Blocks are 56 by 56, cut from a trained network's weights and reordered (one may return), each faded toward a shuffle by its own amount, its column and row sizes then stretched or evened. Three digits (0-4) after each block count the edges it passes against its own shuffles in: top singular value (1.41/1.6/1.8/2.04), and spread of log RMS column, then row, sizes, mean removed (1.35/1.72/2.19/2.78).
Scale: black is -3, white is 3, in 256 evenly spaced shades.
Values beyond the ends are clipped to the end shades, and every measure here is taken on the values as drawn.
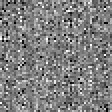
0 3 1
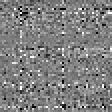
1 3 4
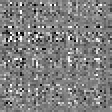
1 3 4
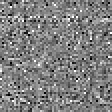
0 1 2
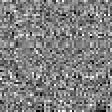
3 1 3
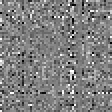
0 4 3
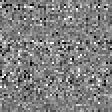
1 2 3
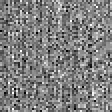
2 0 0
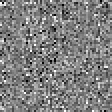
0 3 0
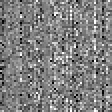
2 4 0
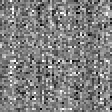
2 1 3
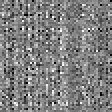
3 3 3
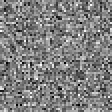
1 0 2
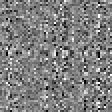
3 4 0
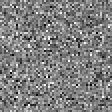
0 1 2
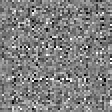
0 3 3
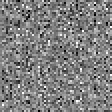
1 4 0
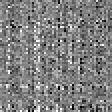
3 3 3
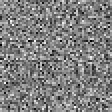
1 0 0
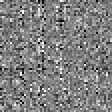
0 4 1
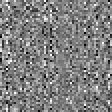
2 4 0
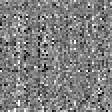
0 3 2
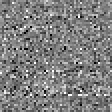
0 2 3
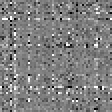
1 4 3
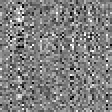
3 4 1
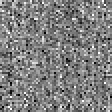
0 1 0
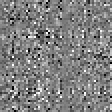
3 4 2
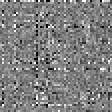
3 3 4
